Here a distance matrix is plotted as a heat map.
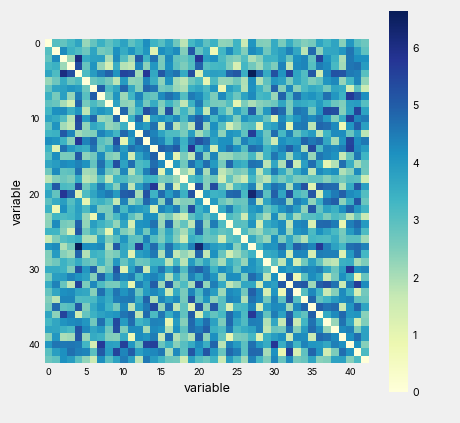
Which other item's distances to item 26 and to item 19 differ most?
34
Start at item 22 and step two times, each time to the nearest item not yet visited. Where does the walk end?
14
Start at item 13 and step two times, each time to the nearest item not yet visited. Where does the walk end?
30
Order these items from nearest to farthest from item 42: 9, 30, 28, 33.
33, 28, 9, 30
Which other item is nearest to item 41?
31
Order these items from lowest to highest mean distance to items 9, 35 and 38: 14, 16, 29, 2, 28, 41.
28, 29, 2, 16, 41, 14
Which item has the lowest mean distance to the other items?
18
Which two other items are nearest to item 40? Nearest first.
6, 23
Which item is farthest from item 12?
27
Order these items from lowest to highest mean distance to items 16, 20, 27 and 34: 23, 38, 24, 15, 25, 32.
23, 38, 25, 15, 24, 32
